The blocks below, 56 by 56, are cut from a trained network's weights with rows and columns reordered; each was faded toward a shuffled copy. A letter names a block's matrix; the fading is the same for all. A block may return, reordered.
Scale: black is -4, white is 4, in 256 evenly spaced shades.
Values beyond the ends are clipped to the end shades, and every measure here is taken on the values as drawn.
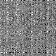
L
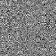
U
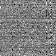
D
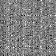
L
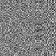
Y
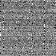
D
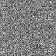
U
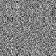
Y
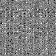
L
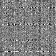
L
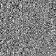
U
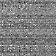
D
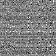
D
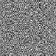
Y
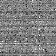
D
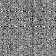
L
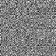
Y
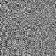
Y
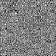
U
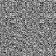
Y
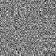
Y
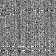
L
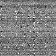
D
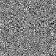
U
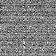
D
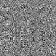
U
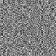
Y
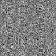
U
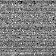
D
